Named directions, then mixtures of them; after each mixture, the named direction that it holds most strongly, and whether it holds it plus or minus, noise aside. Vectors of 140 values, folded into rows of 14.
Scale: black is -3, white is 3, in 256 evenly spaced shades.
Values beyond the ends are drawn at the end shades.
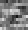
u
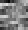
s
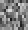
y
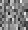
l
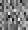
l, minus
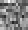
s, minus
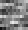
s, plus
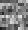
s, plus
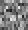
y, minus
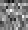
y, plus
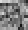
s, minus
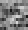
u, minus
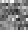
u, minus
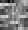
s, plus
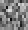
y, plus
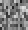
l, minus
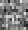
l, plus
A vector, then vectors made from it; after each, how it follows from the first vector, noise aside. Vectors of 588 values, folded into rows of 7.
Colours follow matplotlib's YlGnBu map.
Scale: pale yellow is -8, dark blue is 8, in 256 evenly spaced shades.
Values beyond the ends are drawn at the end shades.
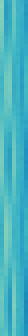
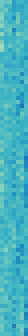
reversed, negated, partly zeroed.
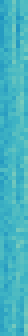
reversed, shrunk.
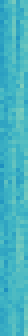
reversed, shrunk.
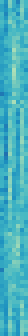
wrapped around.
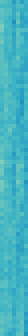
reversed, negated, shrunk.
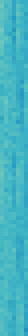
reversed, negated, shrunk.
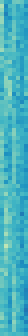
copied.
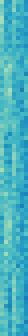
copied.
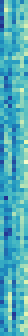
negated, scaled up.
